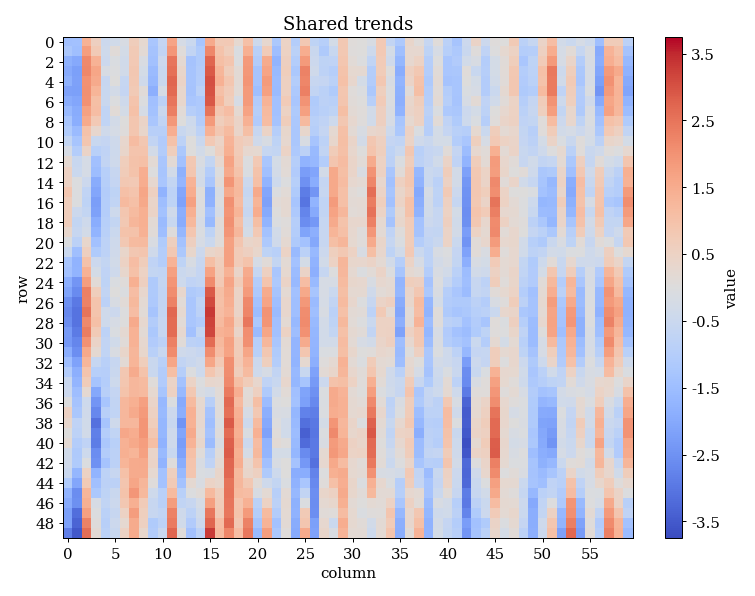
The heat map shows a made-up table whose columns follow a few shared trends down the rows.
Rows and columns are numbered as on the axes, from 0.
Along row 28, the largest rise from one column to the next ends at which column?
2
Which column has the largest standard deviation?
25
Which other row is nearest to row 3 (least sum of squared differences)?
4
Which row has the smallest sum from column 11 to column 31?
15
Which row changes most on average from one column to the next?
49
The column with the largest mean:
17
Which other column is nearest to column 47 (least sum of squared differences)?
23
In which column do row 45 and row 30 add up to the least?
1
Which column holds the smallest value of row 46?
42
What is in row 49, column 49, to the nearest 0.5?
-2
